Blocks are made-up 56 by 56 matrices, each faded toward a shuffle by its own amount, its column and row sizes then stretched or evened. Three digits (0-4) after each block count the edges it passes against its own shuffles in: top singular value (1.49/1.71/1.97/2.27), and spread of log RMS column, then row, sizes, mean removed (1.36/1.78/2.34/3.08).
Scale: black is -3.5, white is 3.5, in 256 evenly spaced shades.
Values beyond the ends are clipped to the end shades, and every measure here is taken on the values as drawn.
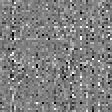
0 4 2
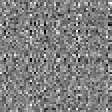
4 3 2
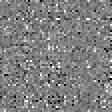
1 2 2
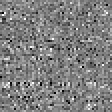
2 1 2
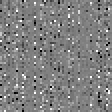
0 4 0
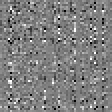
2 4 2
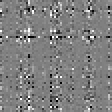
3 4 3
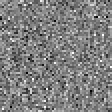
1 0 0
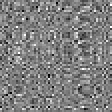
4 1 2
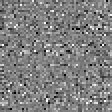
1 1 3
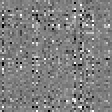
3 4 2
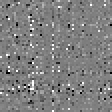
0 3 2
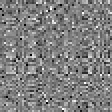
4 0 1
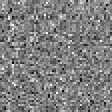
3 1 0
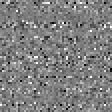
1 0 3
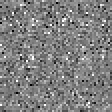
1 0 1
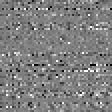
0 1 4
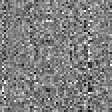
2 3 0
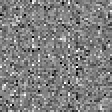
1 2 1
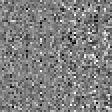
0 3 1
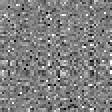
4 1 1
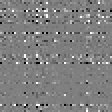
3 2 4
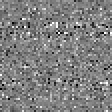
1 0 3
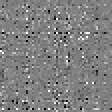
3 3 2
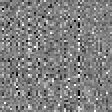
4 3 0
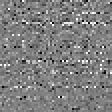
3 0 3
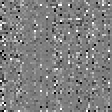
1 4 1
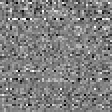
3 0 3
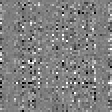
1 4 2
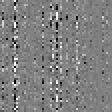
4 4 1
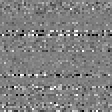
2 0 4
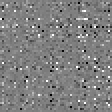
0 2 3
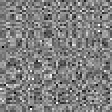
4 0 0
